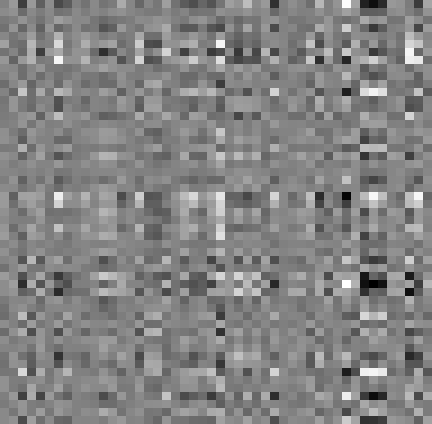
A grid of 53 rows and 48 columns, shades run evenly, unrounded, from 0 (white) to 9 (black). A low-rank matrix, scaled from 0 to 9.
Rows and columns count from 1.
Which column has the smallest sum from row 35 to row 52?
27
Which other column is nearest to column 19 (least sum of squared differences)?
30
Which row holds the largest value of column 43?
36
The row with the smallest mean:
25
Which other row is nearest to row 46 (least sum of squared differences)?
14
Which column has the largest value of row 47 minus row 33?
39
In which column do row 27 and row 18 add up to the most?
41
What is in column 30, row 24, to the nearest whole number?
5
